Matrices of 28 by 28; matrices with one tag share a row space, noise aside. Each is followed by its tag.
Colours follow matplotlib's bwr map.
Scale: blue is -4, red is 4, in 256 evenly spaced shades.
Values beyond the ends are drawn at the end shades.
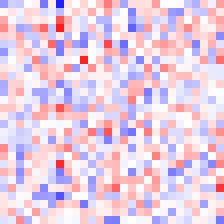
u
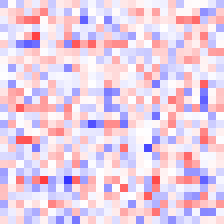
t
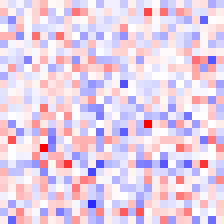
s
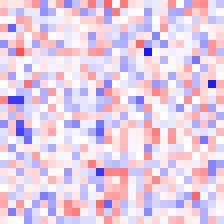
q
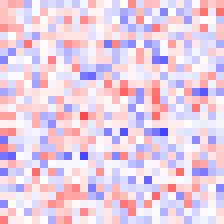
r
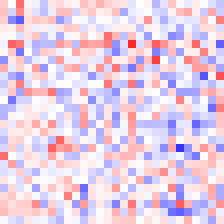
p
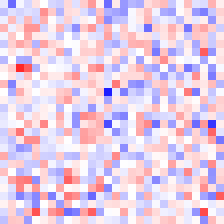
q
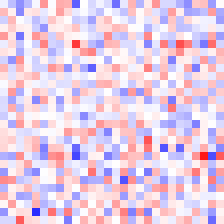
s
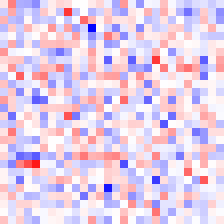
t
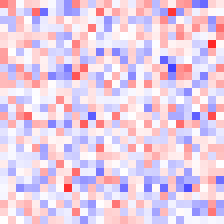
s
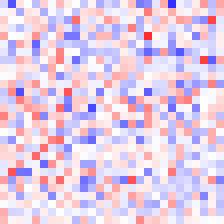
s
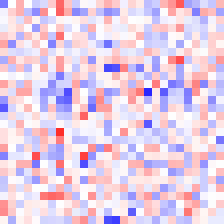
u
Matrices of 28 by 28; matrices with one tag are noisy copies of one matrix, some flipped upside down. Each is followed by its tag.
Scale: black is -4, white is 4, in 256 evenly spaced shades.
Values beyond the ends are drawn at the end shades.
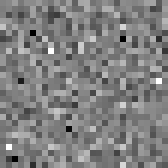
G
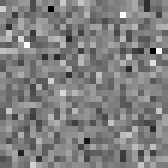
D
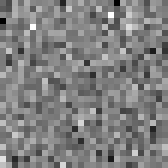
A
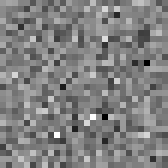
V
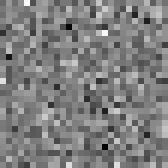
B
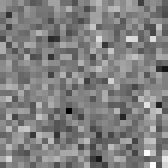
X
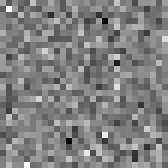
B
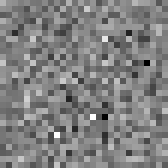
V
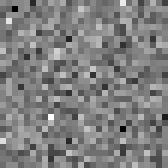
G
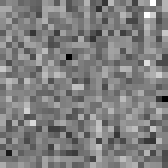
X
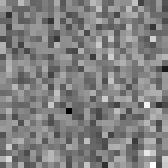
X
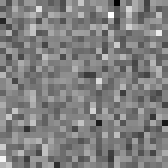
A
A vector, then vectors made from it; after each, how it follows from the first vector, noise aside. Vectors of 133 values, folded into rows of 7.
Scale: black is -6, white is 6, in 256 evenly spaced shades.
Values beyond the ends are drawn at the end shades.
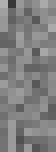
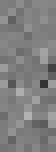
wrapped around, partly zeroed.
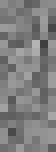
wrapped around.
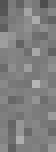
negated, partly zeroed.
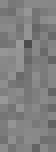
wrapped around, shrunk.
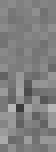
wrapped around, partly zeroed.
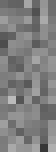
reversed.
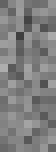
wrapped around.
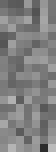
reversed.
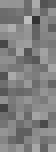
wrapped around.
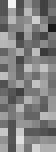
negated, scaled up.
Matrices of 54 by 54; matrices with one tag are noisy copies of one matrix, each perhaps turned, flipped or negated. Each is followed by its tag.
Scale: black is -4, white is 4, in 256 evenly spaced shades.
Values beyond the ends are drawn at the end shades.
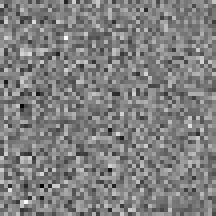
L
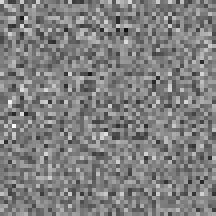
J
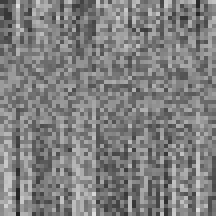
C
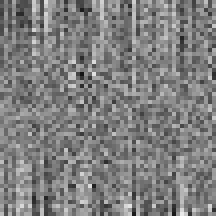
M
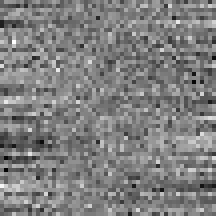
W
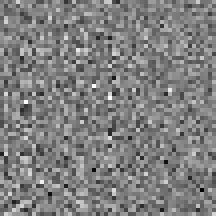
L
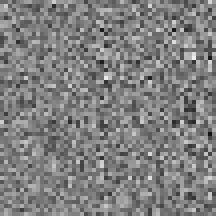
L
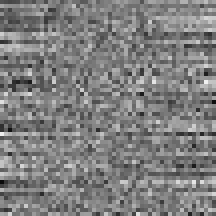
M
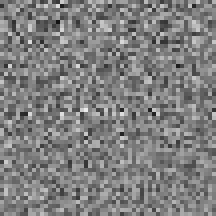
L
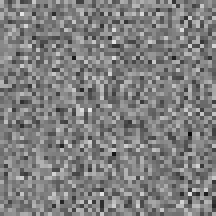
J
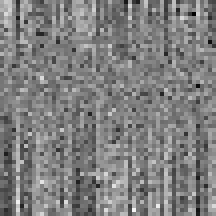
C
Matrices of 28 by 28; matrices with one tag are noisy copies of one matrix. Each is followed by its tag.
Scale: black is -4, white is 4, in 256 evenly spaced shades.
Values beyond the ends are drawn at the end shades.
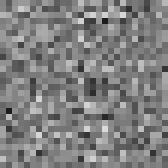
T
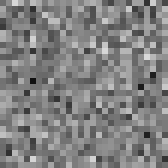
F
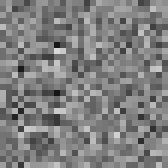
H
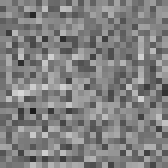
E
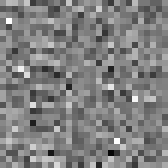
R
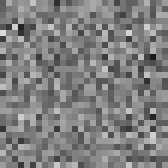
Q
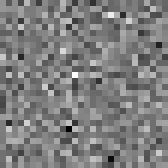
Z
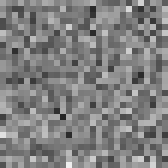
F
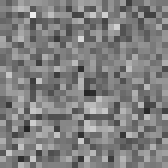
T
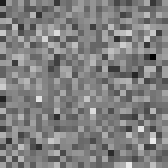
Q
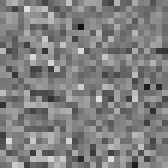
R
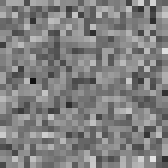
F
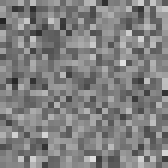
F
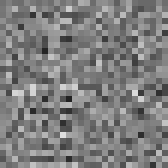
E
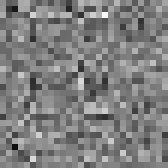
T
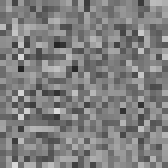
H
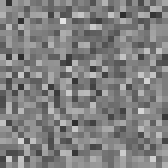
Z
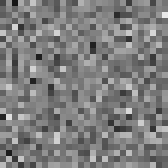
Q
